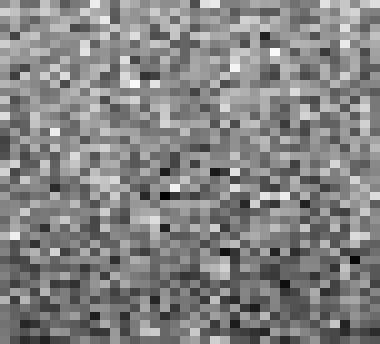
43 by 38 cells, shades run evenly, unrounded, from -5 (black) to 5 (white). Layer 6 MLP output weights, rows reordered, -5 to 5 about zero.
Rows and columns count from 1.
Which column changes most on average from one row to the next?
28
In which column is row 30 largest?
2
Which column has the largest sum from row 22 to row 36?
11
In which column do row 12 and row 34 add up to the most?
23
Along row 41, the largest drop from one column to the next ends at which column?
35
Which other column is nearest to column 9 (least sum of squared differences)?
4
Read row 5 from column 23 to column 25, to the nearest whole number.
2 0 -1
